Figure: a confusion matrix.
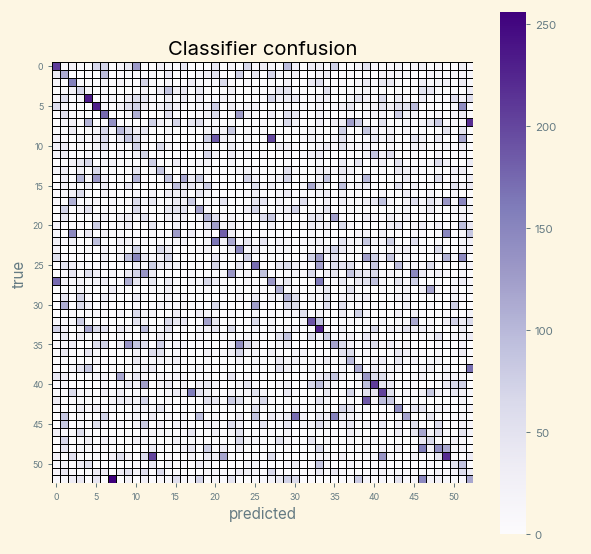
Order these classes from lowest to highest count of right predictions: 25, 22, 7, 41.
22, 7, 25, 41
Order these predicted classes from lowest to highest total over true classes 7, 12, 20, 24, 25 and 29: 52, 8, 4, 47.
8, 47, 4, 52
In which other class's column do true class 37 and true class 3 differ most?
14
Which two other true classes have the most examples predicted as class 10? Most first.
24, 0
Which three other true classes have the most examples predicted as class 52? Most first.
7, 38, 21
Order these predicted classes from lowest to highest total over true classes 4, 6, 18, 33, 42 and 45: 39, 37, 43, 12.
12, 37, 43, 39
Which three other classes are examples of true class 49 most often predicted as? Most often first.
12, 41, 21
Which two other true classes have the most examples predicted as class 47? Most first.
28, 41
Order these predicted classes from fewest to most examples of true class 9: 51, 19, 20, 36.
36, 19, 51, 20
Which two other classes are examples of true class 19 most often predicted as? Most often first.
35, 27
